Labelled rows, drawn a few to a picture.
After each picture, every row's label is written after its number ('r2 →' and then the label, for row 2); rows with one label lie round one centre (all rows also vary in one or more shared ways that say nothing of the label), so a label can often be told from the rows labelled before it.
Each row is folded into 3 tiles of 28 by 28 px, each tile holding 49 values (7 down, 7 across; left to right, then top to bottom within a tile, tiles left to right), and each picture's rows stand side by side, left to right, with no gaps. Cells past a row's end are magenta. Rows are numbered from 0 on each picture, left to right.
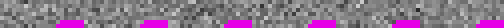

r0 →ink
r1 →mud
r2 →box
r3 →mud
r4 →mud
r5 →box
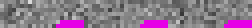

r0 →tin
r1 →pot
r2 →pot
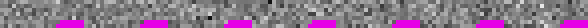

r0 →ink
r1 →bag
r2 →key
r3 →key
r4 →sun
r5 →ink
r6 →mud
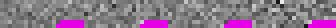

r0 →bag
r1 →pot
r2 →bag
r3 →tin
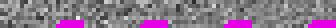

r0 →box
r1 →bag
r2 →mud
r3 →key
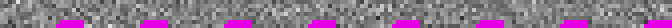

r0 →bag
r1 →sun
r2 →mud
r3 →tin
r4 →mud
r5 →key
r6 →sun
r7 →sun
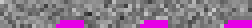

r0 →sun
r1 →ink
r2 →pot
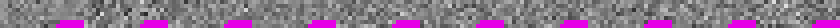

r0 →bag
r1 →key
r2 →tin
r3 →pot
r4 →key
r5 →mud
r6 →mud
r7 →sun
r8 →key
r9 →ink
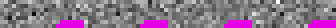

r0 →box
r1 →box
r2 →ink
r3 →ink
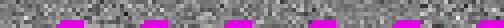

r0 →mud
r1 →tin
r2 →bag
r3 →tin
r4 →bag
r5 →sun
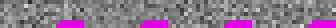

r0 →key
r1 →ink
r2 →bag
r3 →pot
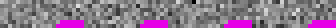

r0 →mud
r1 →tin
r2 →sun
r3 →sun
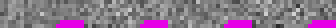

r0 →sun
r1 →box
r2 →sun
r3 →pot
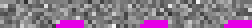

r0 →mud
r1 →box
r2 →box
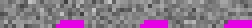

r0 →ink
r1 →box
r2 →bag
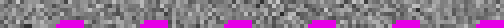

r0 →tin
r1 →box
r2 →sun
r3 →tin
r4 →ink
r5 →box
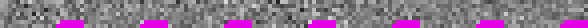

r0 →key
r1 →tin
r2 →bag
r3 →pot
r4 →tin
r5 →key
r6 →mud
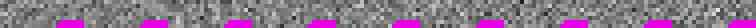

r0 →bag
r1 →box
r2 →tin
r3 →sun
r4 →pot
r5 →bag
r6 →sun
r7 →key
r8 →pot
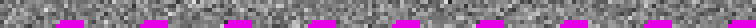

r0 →tin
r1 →bag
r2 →bag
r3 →key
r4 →ink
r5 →pot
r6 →mud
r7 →bag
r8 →sun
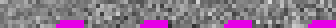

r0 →pot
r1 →sun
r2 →mud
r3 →box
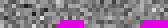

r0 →tin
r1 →mud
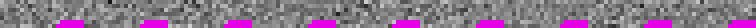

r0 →pot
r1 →mud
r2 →tin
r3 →sun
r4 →tin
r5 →sun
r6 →bag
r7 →tin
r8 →pot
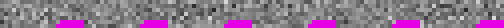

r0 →key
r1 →tin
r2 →mud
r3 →pot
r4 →key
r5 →ink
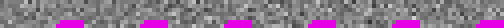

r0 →pot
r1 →key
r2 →pot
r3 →pot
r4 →bag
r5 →ink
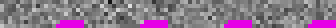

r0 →tin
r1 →mud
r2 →pot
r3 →box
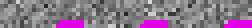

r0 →pot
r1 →box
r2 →ink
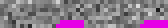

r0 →sun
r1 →key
